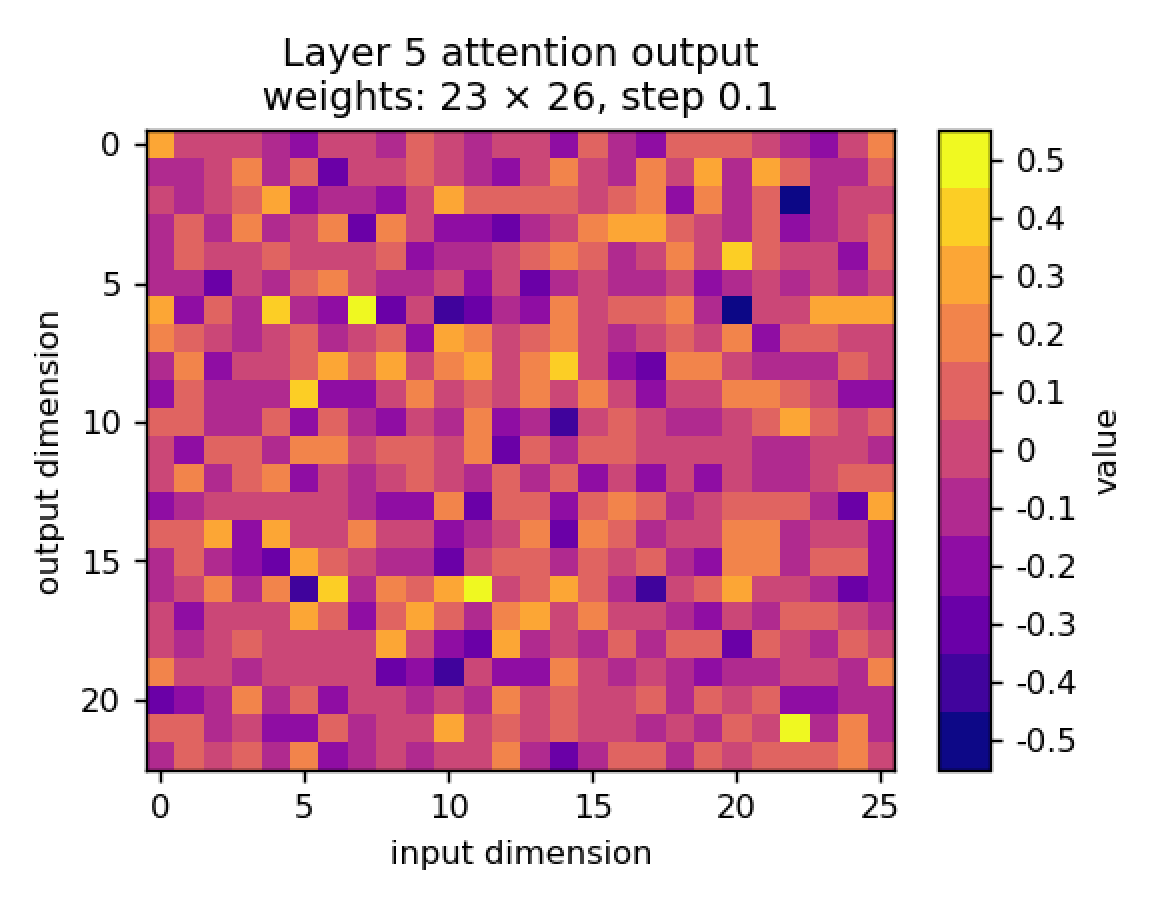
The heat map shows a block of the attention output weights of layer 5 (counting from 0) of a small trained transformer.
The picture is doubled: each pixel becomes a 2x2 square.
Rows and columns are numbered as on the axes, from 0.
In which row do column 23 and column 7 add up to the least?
3
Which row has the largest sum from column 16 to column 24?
22
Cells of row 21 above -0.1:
18
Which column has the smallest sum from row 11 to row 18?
17
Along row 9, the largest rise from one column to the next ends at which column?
5
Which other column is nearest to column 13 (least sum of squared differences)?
15
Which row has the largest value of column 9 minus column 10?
6
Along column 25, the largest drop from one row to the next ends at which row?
14
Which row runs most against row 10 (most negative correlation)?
20
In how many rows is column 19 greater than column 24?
9
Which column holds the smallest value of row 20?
0
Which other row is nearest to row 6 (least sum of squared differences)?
19
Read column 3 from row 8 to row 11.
0 -0.1 -0.1 0.1
